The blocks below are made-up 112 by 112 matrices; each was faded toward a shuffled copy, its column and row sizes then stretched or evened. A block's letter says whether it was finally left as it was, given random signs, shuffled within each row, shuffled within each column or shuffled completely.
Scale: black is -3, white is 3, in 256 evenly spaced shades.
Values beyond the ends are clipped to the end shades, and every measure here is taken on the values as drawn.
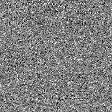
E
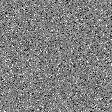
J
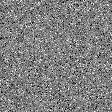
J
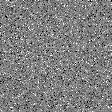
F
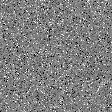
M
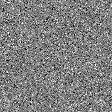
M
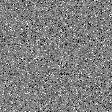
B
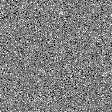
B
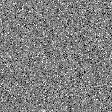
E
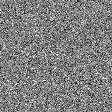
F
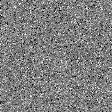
B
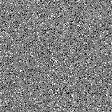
E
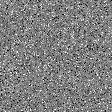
J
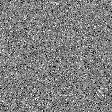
F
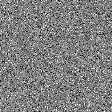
B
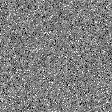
M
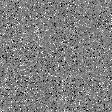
B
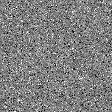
M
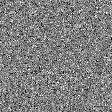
F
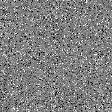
E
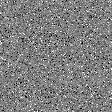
F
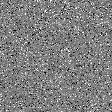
F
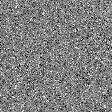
M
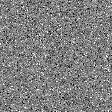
F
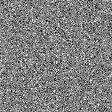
B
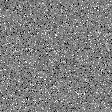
F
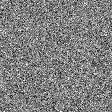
J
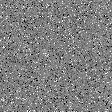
F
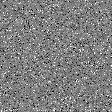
F
